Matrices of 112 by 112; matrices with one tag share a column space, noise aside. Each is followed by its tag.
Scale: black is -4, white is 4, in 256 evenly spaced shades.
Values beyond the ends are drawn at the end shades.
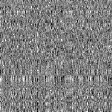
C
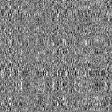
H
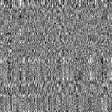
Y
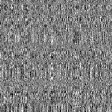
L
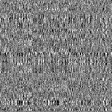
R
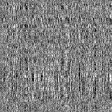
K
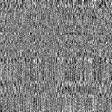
Y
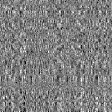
C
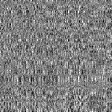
C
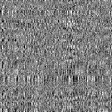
C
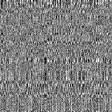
Y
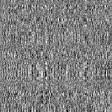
L
